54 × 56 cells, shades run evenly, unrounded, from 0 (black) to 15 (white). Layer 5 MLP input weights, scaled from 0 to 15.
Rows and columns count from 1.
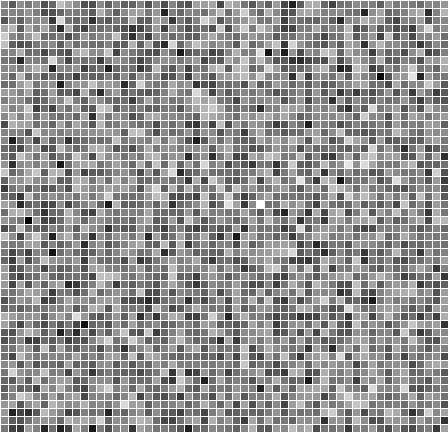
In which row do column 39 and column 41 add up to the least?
27
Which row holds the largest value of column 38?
23
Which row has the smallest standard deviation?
46
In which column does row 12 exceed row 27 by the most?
25
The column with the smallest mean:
36
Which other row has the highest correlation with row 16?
47
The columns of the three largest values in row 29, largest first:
38, 3, 11
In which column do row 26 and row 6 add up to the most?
33
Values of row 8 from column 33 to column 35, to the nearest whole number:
11 8 5
